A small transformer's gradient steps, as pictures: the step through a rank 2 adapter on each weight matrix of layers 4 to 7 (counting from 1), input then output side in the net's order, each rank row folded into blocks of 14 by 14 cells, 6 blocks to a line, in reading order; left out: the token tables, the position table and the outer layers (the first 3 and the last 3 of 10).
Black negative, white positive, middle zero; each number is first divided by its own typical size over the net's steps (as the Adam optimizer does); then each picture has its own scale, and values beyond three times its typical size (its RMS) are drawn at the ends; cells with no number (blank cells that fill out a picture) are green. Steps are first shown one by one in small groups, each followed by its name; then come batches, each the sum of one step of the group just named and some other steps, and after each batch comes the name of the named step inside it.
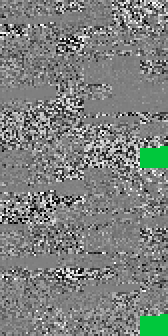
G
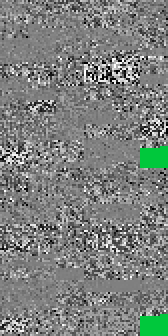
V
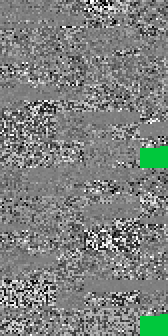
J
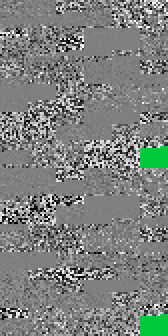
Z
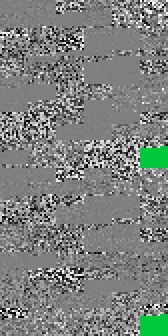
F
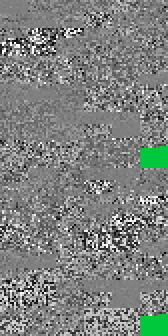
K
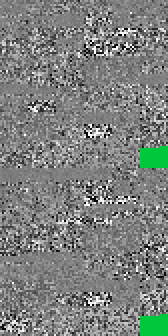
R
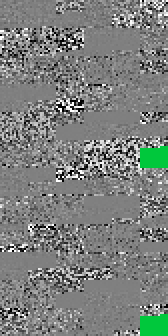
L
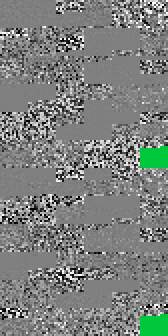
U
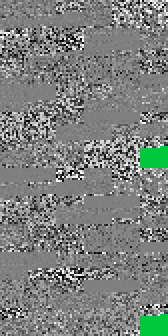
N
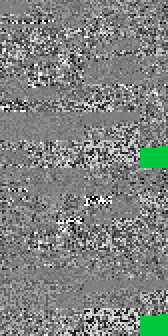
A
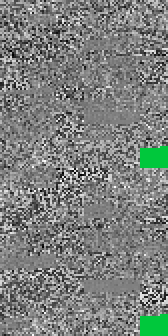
N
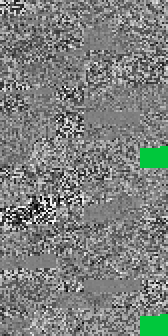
Z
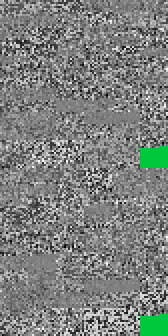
R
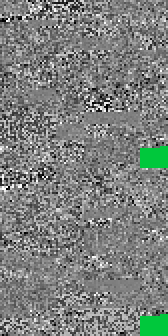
V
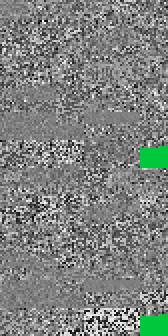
A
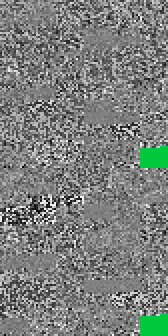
Z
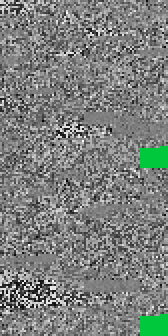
R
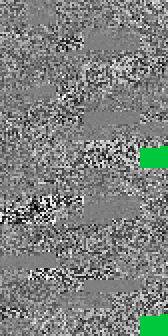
Z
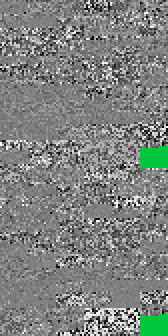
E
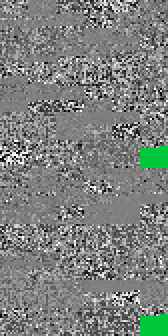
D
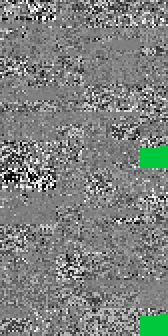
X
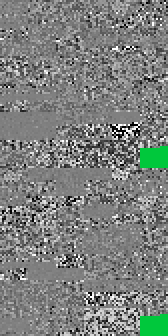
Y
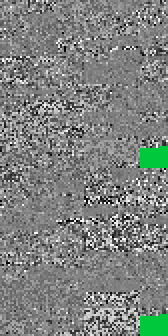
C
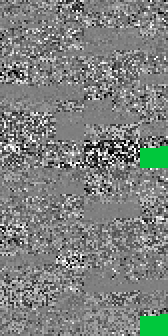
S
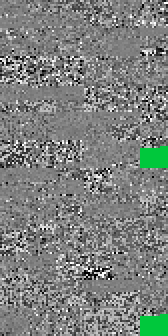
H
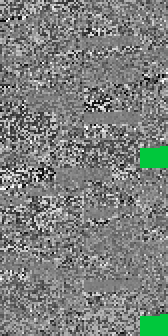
Y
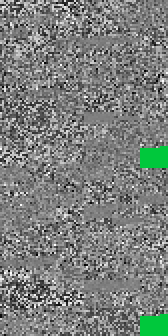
D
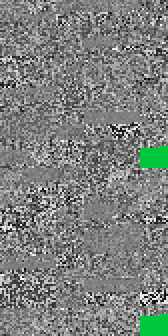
Y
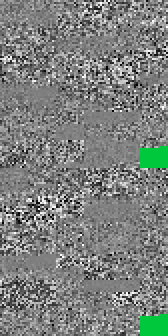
H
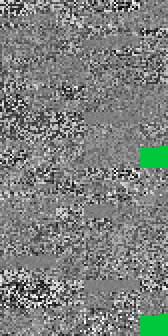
E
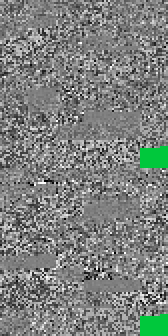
H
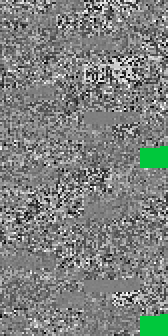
D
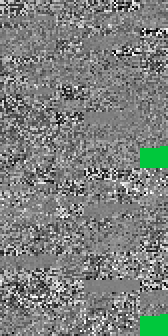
H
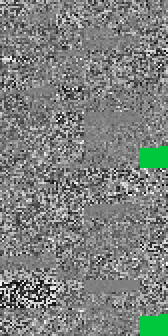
C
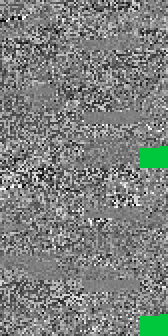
E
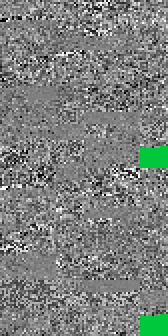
X
